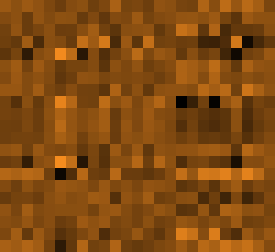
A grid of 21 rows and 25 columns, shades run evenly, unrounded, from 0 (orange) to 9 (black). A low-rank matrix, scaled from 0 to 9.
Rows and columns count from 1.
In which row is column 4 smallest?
15
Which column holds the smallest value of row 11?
6
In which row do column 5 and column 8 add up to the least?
4
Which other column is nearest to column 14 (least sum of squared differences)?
12
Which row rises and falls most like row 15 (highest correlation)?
21
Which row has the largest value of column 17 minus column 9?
9
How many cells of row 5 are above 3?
22
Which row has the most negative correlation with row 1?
17
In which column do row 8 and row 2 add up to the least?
23
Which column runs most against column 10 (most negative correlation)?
25
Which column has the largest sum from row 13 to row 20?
10
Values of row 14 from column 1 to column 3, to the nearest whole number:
5 5 7
